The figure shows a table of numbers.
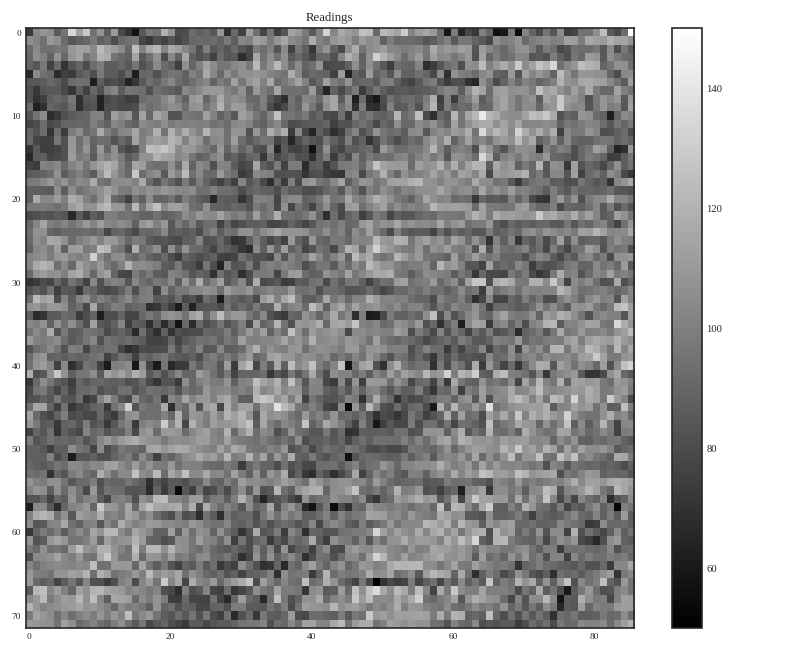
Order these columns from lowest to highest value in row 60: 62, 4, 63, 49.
4, 62, 63, 49
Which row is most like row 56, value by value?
11
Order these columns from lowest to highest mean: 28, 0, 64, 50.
0, 28, 50, 64
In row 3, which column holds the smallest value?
30
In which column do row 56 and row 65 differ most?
63
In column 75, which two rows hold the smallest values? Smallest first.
68, 69
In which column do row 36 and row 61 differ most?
15
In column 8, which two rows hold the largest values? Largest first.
0, 65
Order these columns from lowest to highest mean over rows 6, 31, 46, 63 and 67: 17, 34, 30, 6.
6, 30, 17, 34
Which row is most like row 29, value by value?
20
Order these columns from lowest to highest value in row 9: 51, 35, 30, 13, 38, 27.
35, 13, 38, 51, 30, 27
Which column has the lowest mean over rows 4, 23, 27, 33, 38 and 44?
21
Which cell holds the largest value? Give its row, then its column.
0, 85
